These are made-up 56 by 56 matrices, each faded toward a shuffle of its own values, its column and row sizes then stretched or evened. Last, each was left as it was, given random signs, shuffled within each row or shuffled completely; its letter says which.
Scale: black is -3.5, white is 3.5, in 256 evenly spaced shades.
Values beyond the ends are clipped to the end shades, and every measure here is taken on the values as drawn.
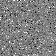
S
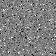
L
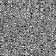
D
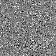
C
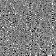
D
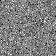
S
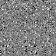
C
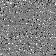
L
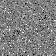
S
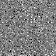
C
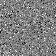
L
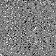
D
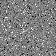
S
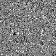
C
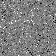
S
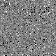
D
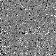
C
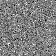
S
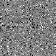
D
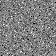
S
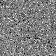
S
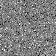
S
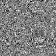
D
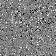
C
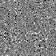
D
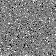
S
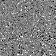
C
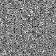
D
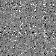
C
